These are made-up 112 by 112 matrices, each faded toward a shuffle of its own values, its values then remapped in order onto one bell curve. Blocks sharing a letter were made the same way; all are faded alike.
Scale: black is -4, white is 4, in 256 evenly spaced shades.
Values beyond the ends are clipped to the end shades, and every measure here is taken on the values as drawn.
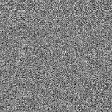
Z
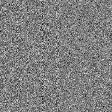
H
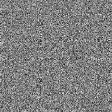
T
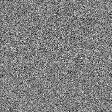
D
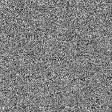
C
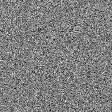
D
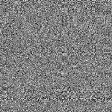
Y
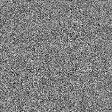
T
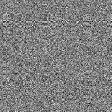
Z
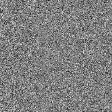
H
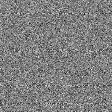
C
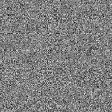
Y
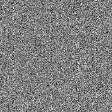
H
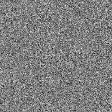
T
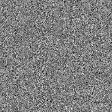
H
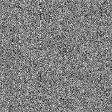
H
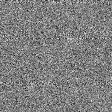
C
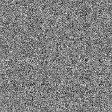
T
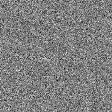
D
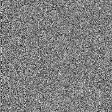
H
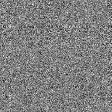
T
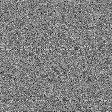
C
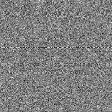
Y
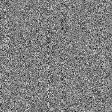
H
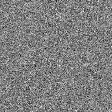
D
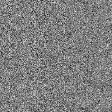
H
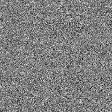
T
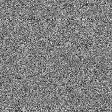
C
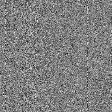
H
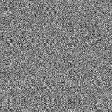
Z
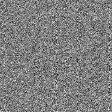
H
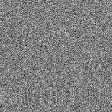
Z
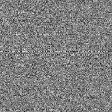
Y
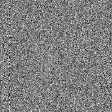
H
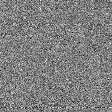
C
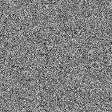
C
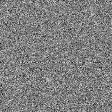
C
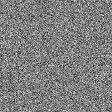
D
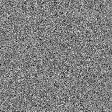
D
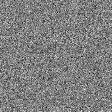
C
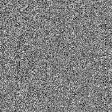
H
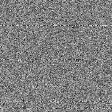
C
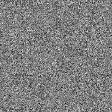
T
